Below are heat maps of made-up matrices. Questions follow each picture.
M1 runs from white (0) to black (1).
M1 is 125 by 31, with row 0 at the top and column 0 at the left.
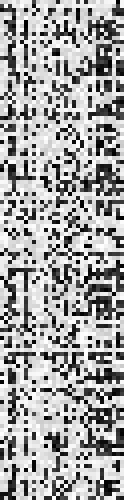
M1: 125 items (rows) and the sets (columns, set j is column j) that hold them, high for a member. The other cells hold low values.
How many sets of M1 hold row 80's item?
5
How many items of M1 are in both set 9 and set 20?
0
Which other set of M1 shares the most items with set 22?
16
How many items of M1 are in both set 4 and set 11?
4
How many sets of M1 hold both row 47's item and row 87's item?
0
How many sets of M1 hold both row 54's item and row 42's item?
3
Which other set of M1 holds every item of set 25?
3
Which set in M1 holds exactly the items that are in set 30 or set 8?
29
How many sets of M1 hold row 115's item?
3
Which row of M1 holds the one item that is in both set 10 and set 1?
8
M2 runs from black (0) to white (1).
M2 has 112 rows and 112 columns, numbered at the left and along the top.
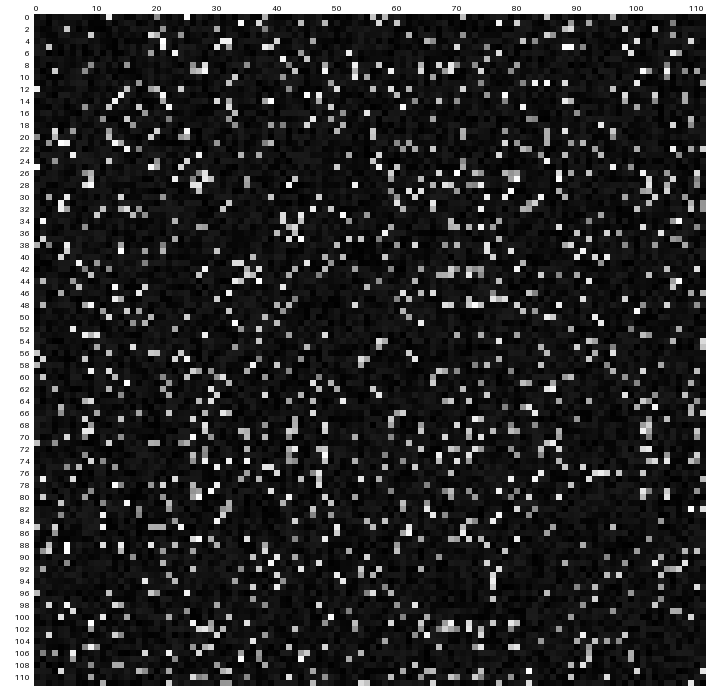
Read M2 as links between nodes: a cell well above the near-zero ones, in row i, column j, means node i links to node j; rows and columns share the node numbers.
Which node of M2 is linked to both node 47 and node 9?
node 43
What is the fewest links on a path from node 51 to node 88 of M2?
3
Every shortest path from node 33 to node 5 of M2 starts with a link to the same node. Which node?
node 18
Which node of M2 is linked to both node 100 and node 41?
node 49
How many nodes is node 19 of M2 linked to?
12
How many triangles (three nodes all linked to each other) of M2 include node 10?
2
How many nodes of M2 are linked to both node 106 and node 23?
4
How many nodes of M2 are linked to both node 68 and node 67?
3
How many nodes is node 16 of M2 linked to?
5
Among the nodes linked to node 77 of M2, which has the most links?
node 79
